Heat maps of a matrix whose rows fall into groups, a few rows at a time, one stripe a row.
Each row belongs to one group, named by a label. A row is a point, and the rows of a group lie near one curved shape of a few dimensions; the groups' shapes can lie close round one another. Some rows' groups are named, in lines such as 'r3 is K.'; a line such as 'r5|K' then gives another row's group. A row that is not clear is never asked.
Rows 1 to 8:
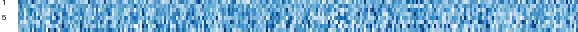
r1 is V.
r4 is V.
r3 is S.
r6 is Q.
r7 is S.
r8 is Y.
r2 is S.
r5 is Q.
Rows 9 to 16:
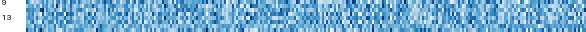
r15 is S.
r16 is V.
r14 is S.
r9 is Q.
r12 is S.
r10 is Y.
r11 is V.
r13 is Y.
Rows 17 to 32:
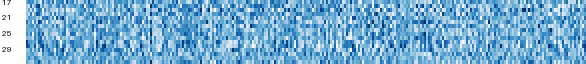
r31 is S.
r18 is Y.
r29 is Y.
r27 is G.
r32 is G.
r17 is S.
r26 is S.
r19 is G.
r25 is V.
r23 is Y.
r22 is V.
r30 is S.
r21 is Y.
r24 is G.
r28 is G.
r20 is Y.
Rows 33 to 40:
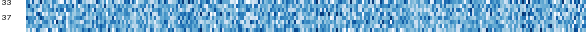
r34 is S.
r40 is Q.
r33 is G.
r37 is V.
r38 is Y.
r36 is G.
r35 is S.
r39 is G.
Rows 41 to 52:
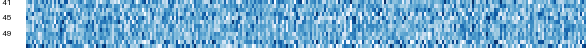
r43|S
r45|Q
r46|Y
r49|S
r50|S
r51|S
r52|G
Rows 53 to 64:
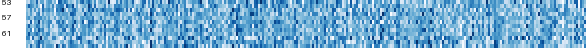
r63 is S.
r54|S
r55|Y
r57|S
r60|V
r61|S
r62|G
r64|Y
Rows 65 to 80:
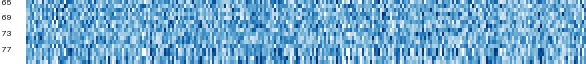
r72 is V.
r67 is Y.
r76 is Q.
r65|S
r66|Q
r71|Q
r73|S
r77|S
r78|S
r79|Q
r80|Q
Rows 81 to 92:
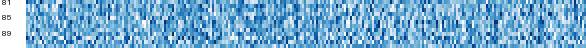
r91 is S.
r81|V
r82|Q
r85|Q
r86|S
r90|G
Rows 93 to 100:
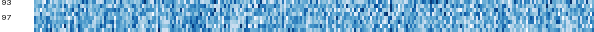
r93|V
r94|Y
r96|S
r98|G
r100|V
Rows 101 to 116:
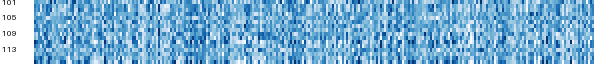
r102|V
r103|V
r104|G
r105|S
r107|S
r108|G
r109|Y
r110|Y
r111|G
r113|Y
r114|G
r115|V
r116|G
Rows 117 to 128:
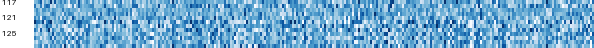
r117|V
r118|G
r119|S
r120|Y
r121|Q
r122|G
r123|S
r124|G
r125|S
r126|Q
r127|S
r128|Y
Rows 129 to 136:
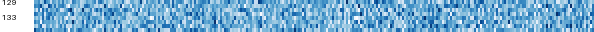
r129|Y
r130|V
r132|G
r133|S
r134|Q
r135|V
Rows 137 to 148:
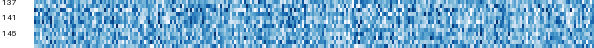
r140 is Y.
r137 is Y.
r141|V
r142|G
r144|Y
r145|Q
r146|V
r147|Q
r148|S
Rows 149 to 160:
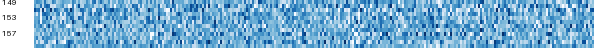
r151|G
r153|V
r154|Q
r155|V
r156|Y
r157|S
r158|S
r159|Q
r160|S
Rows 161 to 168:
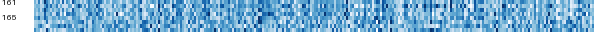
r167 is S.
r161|Y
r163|Y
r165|Y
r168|V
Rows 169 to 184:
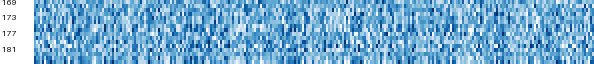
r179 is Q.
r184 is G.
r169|Y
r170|S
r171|V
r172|Q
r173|Q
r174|Q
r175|G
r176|G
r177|S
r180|G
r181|Q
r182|S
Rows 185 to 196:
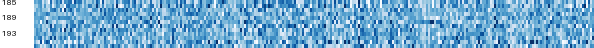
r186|Q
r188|G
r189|S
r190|V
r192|Y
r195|G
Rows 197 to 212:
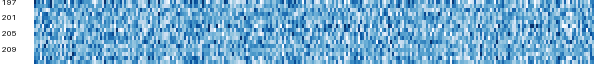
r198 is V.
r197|G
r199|S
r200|Y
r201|S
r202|V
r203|G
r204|Q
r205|G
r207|V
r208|Q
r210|Q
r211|G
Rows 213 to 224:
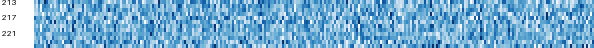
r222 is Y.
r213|Y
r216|V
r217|G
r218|Q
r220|Q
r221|S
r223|Y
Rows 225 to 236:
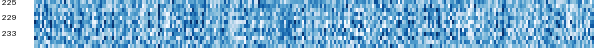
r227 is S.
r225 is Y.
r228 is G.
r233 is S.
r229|Y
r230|G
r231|G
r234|G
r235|S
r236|V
